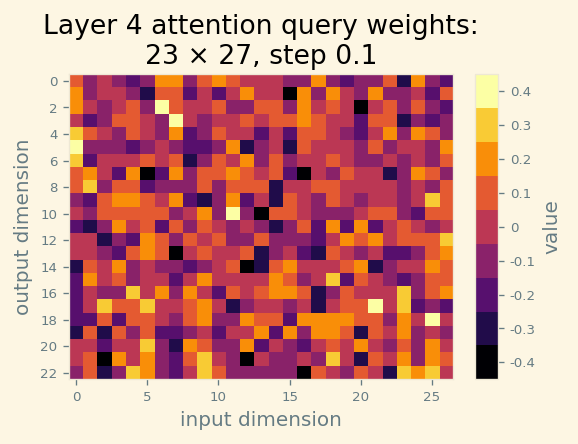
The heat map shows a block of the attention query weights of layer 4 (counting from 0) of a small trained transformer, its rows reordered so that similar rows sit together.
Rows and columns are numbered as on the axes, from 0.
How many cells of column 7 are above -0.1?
10
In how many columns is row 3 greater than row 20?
13
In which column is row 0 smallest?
23
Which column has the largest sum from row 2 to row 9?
0
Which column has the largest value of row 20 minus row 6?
8
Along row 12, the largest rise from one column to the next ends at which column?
5
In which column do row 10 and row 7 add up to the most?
11
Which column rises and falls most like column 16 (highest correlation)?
22
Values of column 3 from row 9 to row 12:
0.2 0.1 0.2 -0.1
